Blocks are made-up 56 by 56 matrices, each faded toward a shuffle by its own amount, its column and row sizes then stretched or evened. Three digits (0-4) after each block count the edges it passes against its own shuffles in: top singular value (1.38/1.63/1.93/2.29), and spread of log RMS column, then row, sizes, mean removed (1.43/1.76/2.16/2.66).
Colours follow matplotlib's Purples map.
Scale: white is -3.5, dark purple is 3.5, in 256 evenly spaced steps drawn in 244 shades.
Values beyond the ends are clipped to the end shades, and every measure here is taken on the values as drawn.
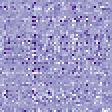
2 3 4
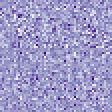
0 2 3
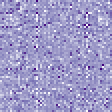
2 2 1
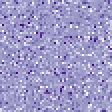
0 0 2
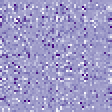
2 3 2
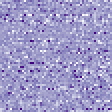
0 0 3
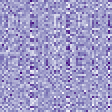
4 4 0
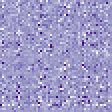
1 3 3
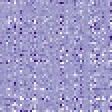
1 4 3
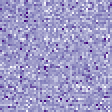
2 1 1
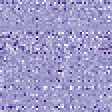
1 1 4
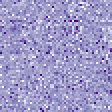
2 0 0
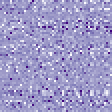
3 0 2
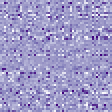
4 2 4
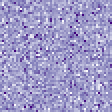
1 1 1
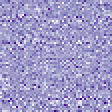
4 0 2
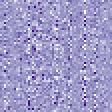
3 4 0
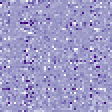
1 3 3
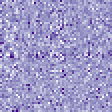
1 2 1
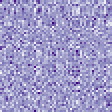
4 2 0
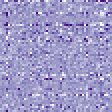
3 2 4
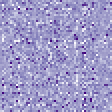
0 3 2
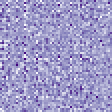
3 3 1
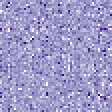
1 2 1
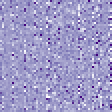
0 4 0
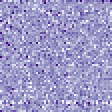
2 0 2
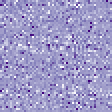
2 3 2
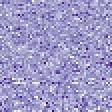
2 0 2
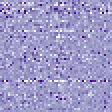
2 2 3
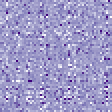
2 3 2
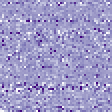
1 1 4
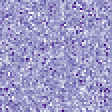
1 2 0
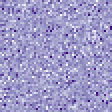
0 1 1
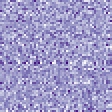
3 1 3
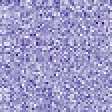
3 0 0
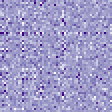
3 3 2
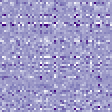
4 3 4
